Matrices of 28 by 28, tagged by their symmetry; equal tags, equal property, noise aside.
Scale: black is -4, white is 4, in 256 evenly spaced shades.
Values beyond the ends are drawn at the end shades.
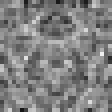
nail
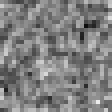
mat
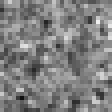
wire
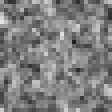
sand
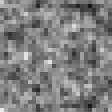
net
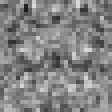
nail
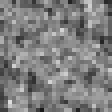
sand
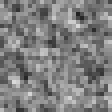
wire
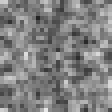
net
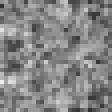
net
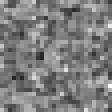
net
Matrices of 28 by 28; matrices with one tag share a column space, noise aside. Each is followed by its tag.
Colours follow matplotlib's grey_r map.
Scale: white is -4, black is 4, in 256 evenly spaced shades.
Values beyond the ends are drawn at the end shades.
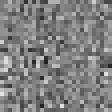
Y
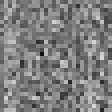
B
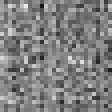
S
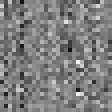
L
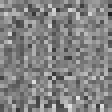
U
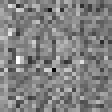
S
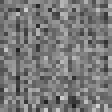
U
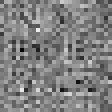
L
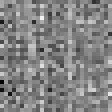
L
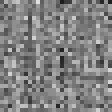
Y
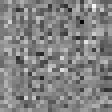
S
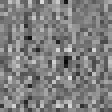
Y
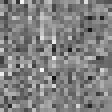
Y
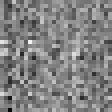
B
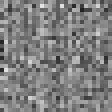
S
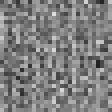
Y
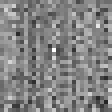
U
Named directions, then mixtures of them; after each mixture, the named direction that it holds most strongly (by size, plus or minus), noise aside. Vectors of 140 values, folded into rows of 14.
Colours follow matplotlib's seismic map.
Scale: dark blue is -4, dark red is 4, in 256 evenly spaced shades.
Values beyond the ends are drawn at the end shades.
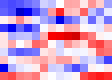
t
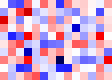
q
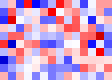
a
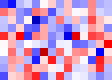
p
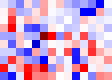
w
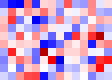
p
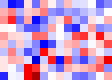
p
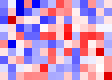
a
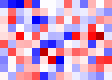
p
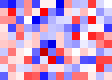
p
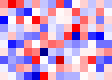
q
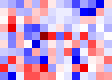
w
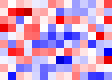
t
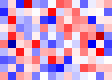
a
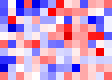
a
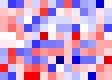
w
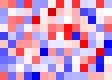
p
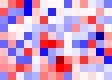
q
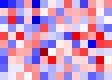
p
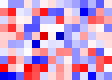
w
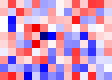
w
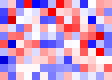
a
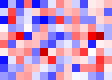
a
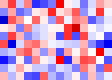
a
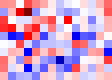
q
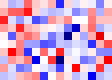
q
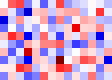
q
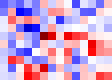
w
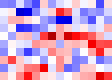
t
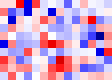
a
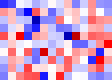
p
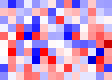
p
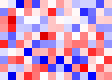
w
